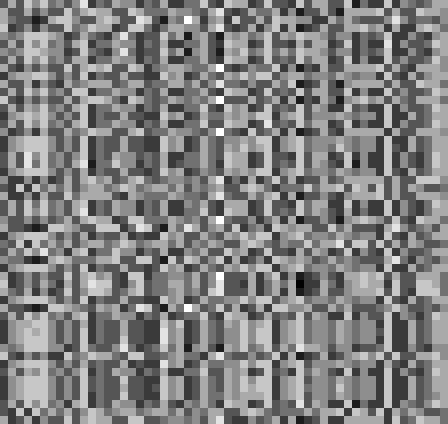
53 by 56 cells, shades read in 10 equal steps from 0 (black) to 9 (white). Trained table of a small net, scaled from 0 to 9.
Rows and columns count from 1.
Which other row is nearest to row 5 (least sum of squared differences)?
7
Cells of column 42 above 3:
24
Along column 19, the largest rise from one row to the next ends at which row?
39
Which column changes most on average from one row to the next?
28
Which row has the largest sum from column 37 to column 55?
31
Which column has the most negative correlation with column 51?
23
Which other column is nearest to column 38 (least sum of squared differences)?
49
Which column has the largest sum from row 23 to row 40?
11
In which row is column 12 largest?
36
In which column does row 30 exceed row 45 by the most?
38
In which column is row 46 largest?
21
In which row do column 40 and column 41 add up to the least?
3
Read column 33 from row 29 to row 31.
5 7 6
